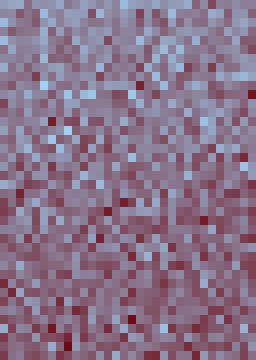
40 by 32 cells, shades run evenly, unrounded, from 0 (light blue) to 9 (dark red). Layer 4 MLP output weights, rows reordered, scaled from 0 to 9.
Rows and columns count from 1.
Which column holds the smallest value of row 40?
15
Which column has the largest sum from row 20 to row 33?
32
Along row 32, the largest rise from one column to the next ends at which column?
27
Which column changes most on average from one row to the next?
17
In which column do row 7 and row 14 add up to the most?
7
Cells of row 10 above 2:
29
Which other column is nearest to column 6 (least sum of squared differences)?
22
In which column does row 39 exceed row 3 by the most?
9
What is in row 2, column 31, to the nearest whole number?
3
